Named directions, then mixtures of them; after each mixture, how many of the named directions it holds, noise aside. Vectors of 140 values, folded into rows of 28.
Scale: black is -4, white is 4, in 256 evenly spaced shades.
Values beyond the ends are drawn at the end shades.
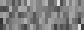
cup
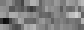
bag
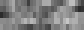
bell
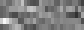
one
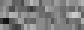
one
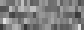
two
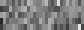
one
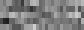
one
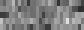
two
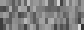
one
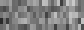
three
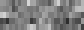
three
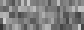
three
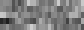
three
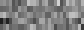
two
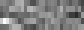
one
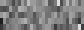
one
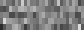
two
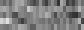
three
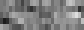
two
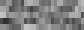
two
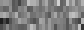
two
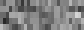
three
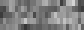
two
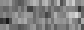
three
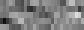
two
